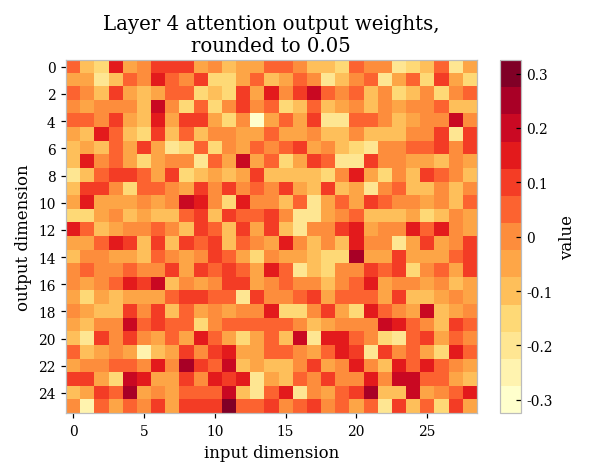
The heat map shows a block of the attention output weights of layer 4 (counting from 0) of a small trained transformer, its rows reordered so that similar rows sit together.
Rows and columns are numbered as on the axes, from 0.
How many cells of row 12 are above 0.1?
4
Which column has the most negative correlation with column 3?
23
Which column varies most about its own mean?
11
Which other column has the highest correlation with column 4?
21
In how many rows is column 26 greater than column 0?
13
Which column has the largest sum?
6
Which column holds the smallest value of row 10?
17
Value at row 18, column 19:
-0.05
